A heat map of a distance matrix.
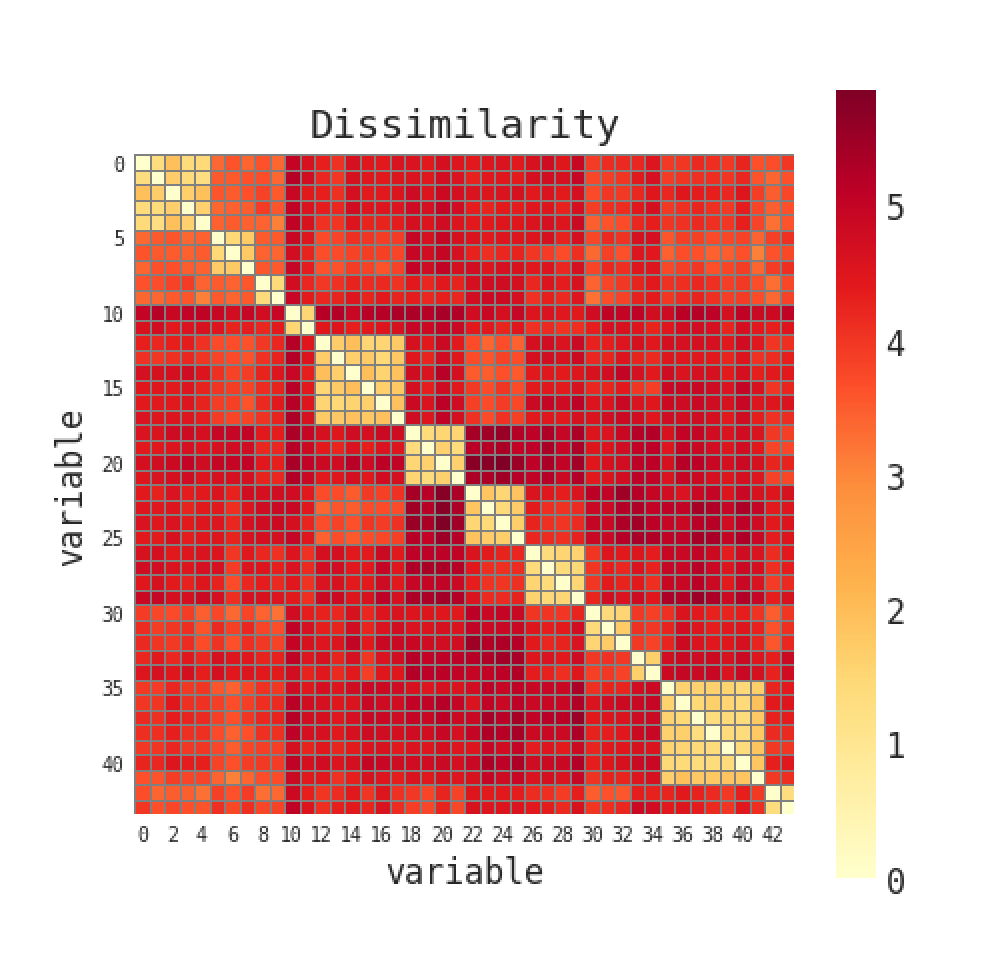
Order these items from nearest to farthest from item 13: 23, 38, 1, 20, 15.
15, 23, 1, 38, 20
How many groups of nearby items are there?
12
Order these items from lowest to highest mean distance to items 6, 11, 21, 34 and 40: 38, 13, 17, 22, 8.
38, 8, 13, 17, 22
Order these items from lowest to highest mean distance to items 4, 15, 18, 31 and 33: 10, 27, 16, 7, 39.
16, 7, 39, 27, 10
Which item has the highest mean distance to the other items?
10
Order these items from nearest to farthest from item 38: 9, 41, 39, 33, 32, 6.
39, 41, 6, 9, 32, 33
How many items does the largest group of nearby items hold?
7
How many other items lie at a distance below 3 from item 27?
3
